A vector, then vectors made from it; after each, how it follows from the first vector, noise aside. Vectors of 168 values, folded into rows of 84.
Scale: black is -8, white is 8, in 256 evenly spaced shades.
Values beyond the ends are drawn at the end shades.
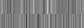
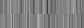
negated.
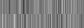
wrapped around, negated.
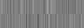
shrunk.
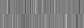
wrapped around, negated, partly zeroed.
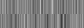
wrapped around, negated.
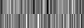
negated, scaled up.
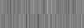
shrunk.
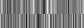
scaled up.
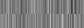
wrapped around, negated.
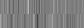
wrapped around, negated, partly zeroed.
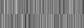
wrapped around, negated.
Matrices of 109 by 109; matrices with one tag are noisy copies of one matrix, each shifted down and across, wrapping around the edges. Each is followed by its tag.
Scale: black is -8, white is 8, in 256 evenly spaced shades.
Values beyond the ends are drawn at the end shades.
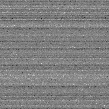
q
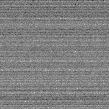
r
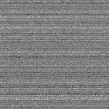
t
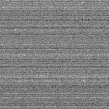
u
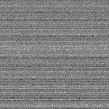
q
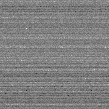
r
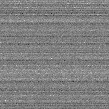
q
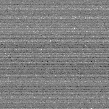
r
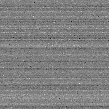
q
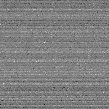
r
